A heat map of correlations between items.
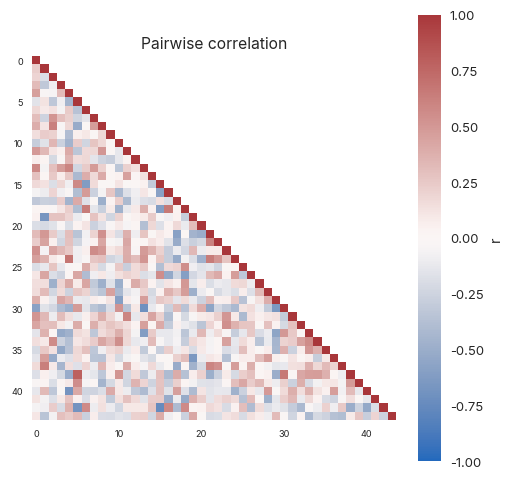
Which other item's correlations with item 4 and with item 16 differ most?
24
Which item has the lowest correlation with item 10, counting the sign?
29
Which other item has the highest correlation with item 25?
18
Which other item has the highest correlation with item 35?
33
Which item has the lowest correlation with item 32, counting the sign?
42
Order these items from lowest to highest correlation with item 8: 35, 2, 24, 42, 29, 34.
35, 29, 42, 24, 34, 2
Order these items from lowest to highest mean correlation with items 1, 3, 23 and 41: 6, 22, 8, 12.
6, 12, 22, 8
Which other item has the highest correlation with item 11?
31
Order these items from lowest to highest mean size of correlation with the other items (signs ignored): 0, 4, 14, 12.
12, 14, 0, 4
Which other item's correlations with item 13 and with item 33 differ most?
30
